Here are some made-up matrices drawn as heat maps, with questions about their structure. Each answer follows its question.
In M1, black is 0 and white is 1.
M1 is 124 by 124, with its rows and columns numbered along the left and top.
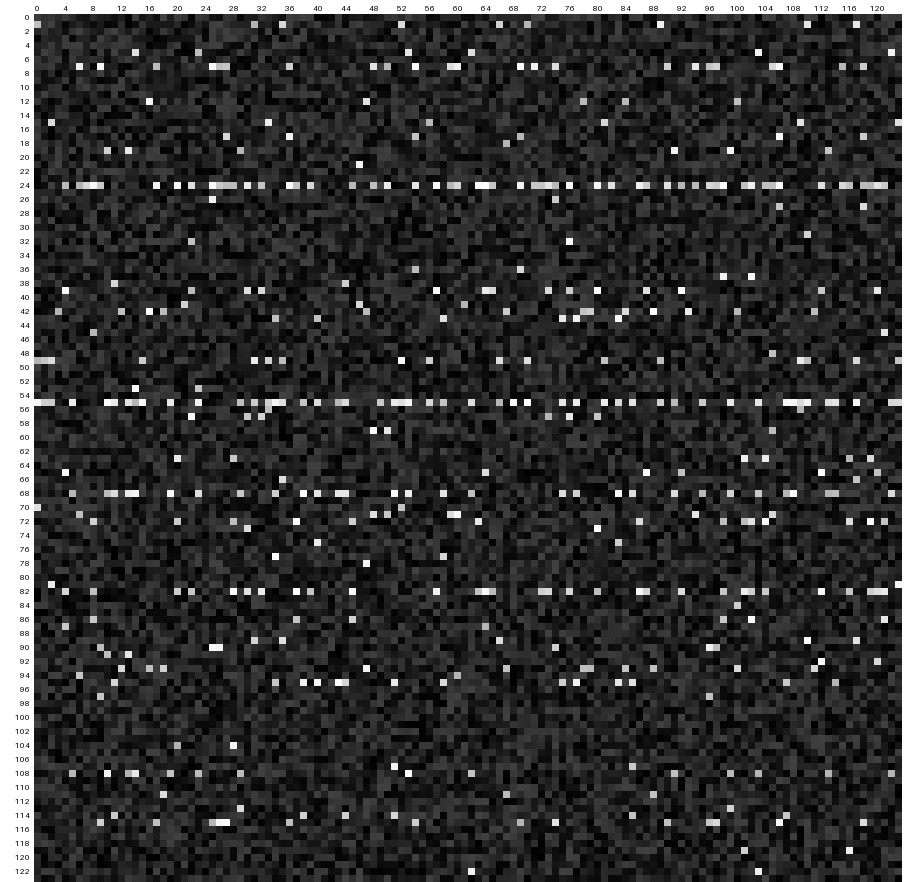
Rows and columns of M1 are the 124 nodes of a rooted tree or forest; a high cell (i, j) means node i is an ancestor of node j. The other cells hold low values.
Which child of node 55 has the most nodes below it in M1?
68
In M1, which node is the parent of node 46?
21
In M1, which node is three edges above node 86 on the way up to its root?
24
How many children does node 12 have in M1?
3
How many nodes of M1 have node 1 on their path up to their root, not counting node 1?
9
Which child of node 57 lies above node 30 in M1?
73
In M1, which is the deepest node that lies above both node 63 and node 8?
72
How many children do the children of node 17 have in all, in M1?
4
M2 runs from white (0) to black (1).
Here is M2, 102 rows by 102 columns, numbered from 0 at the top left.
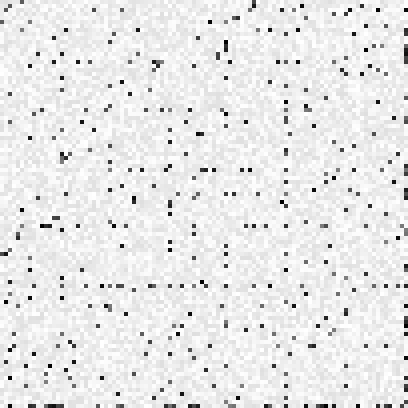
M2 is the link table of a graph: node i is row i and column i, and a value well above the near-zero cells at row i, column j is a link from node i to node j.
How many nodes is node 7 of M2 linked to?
7
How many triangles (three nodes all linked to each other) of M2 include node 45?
0
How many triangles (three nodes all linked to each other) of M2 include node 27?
4
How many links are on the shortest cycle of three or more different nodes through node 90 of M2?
6
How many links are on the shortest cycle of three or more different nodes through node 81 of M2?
3
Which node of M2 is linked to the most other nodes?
node 101
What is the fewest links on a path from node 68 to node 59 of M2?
5
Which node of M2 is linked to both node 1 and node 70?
node 2
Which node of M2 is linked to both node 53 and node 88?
node 42
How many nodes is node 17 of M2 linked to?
3
